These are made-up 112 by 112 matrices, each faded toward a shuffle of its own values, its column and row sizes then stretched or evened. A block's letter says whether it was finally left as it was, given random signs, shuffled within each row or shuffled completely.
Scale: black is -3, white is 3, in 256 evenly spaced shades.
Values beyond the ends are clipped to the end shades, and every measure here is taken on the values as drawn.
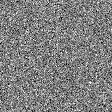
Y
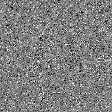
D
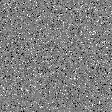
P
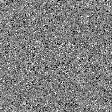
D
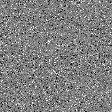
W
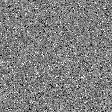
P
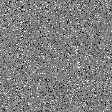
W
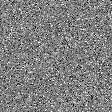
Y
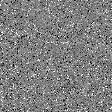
W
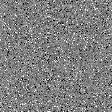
D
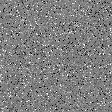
P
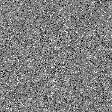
W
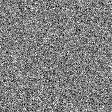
P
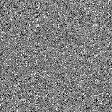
D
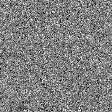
W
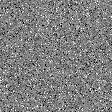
Y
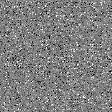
D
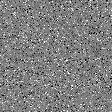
P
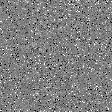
D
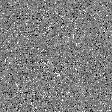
W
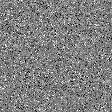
P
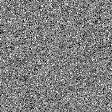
W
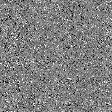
W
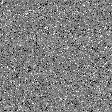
P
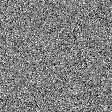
Y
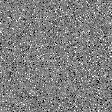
D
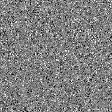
D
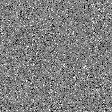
W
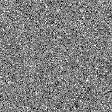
D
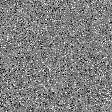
P
